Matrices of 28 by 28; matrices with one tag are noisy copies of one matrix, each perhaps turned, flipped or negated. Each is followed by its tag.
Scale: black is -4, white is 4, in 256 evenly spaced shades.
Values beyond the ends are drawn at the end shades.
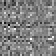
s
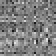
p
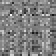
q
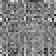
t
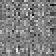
s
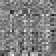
q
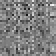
s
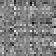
q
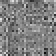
t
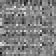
q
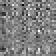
s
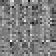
q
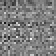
s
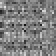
q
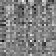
q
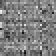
q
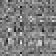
p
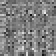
q
